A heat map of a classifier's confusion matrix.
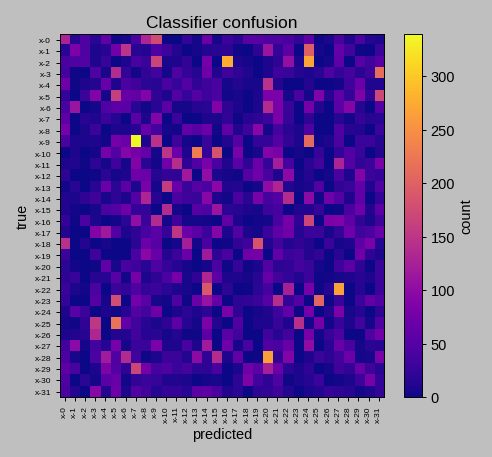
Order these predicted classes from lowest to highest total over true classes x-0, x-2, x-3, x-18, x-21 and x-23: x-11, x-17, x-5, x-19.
x-17, x-11, x-19, x-5
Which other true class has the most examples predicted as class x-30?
x-18
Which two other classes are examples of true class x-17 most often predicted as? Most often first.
x-11, x-4
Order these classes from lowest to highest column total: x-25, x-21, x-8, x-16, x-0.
x-25, x-16, x-0, x-8, x-21
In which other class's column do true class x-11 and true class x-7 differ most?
x-27
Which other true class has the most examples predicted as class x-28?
x-6
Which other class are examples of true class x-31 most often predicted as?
x-3
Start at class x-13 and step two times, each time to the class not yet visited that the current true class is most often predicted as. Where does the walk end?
x-15
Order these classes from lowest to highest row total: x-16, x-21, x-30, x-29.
x-30, x-21, x-16, x-29
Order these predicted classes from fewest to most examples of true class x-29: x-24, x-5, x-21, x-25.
x-25, x-24, x-5, x-21
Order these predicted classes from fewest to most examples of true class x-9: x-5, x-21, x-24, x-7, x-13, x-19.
x-13, x-19, x-21, x-5, x-24, x-7
